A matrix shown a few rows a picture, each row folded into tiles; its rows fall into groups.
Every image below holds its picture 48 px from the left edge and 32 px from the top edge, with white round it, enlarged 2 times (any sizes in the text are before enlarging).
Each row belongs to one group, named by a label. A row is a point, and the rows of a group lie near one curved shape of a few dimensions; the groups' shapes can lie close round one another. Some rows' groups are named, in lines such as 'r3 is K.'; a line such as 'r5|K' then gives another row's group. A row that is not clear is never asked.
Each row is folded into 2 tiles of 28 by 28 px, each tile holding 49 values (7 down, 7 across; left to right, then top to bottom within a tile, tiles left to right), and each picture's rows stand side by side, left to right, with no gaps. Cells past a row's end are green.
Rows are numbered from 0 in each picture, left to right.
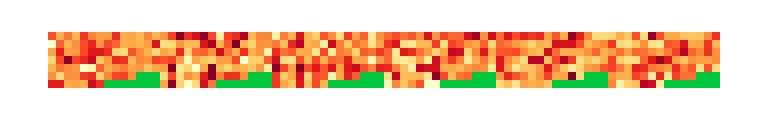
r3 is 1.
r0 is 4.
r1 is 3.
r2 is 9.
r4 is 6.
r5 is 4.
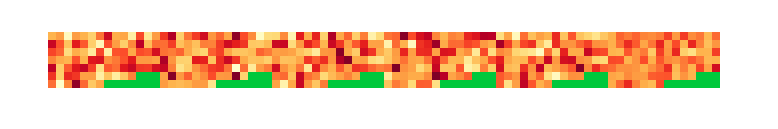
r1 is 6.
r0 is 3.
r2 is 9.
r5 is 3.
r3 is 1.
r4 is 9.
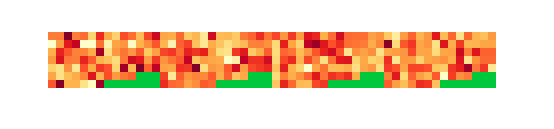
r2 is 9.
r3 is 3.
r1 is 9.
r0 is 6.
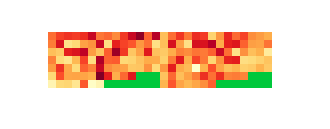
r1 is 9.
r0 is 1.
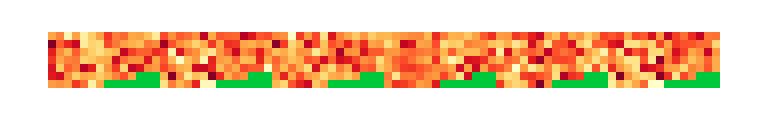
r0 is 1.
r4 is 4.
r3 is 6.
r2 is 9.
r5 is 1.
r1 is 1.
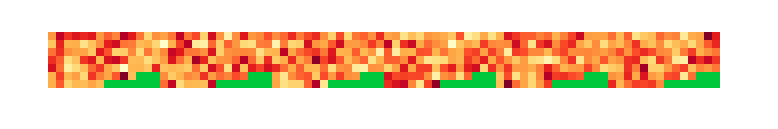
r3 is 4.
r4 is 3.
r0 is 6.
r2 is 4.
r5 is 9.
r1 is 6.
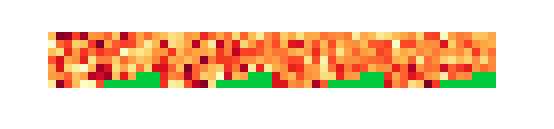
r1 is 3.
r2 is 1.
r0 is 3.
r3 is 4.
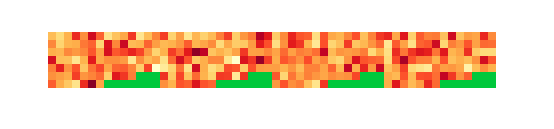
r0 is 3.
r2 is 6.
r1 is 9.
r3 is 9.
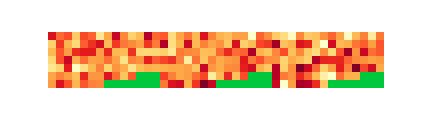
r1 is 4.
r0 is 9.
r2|3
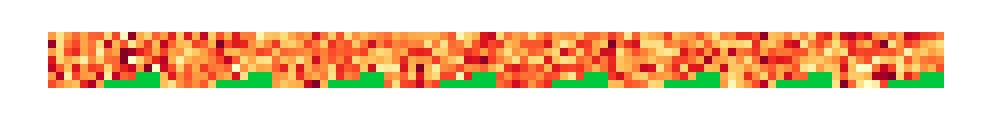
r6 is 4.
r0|3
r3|9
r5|1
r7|3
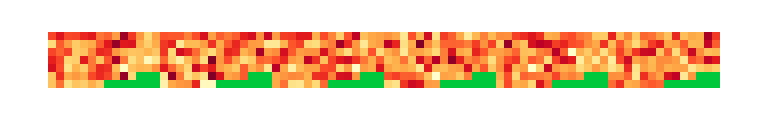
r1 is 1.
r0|6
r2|6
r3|9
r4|9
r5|9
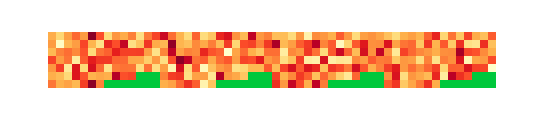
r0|4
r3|3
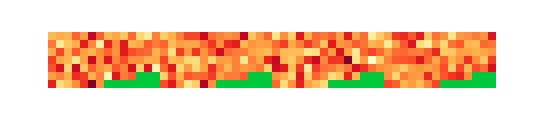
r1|3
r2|9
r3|6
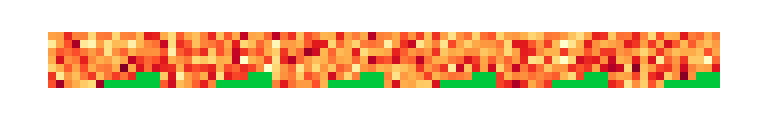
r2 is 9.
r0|6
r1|3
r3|6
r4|6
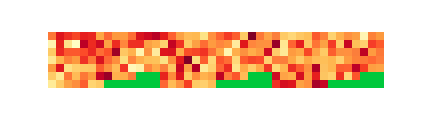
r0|1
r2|4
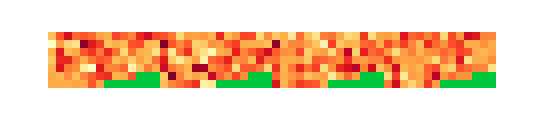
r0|1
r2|3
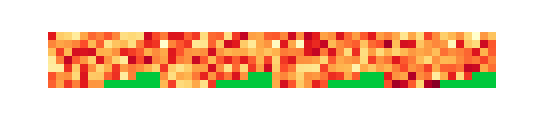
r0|9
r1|6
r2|9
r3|4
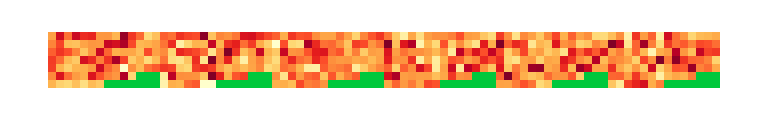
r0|6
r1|1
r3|1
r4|1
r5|9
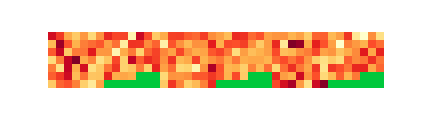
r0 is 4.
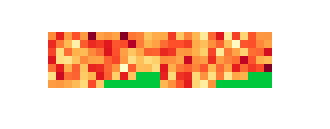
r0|6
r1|3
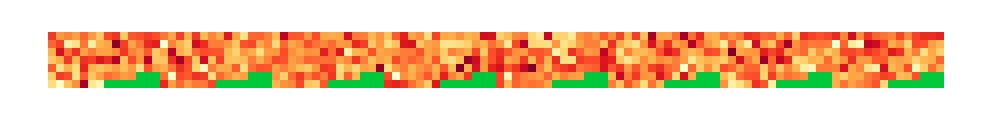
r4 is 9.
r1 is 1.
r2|3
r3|6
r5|6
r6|4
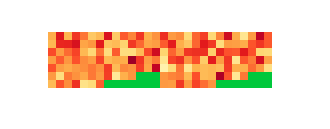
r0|3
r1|9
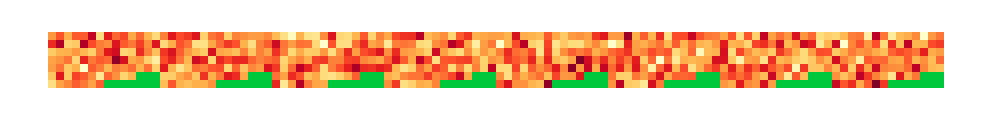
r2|3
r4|6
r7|4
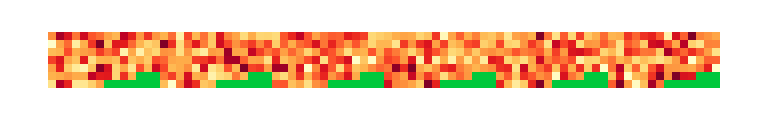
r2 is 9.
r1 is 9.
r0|3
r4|3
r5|3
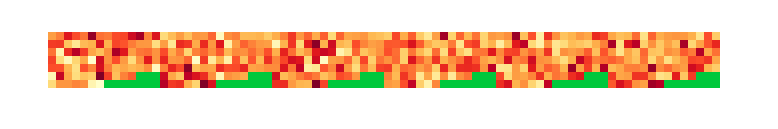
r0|1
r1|4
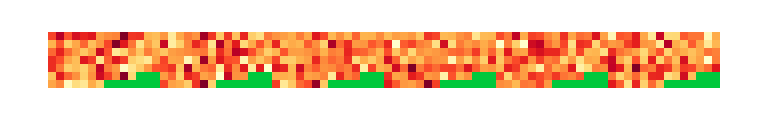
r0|6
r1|3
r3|4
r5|9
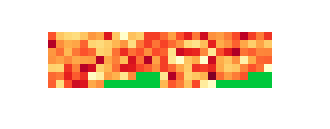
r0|9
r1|1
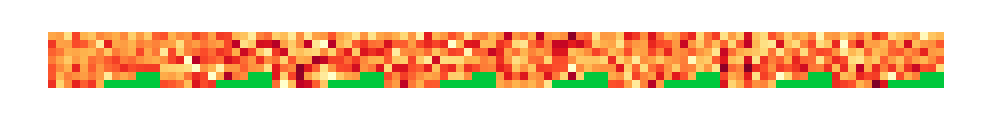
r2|3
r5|3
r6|9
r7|4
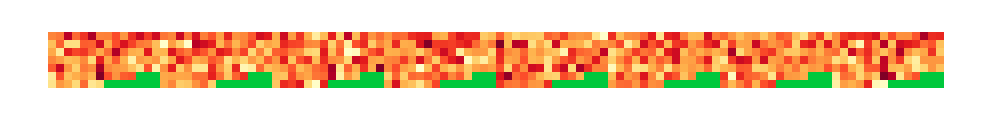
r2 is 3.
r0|1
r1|1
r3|9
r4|1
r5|9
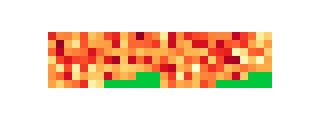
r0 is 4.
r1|9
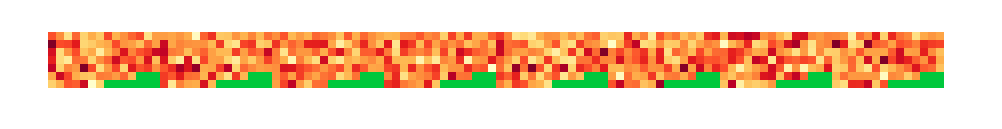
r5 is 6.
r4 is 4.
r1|4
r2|6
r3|3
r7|9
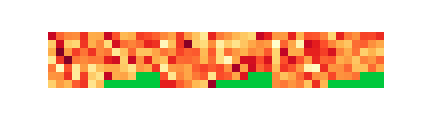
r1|6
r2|1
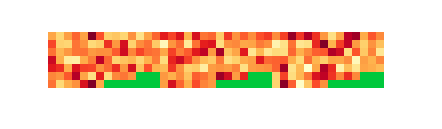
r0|4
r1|9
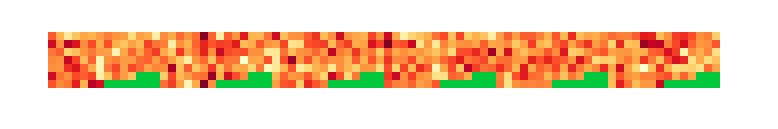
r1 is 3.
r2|9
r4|3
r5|9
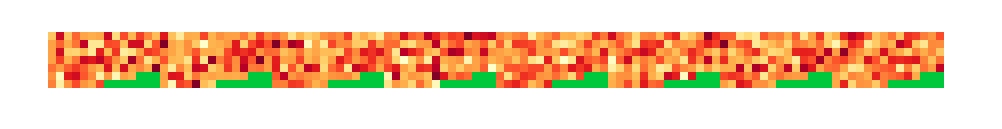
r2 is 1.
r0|3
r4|6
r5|9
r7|6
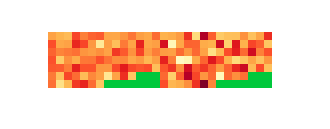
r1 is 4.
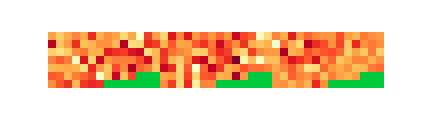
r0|4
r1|9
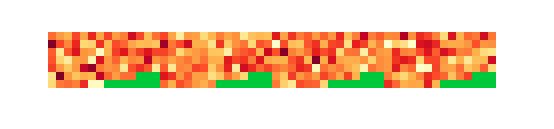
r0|1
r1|1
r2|4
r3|1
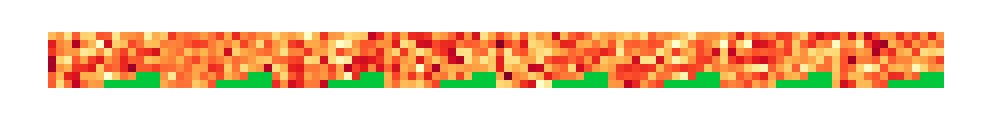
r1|3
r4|1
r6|1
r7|9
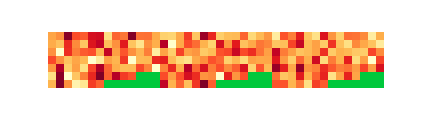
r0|3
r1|4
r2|9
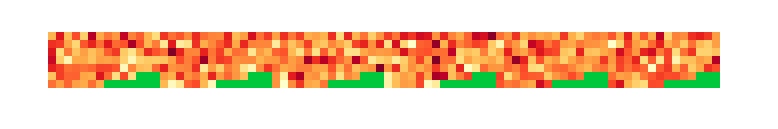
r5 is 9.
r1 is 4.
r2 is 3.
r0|6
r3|1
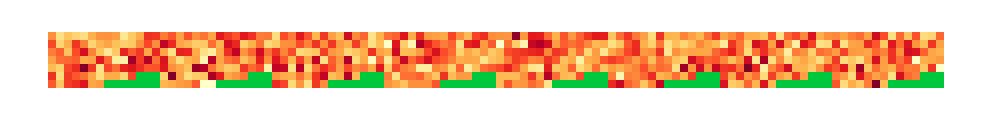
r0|9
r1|1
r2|9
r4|1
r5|6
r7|3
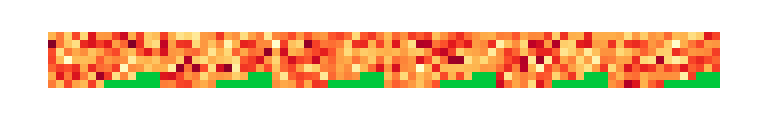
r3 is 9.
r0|6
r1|4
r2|1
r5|6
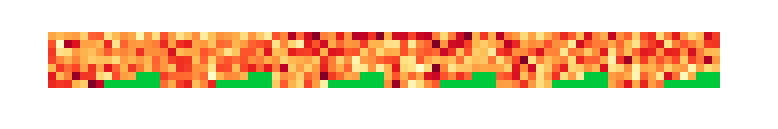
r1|1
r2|1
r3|3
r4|4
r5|9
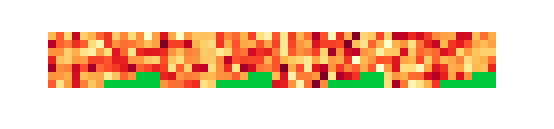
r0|9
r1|1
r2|3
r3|3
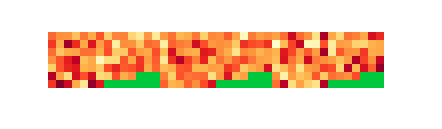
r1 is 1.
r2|6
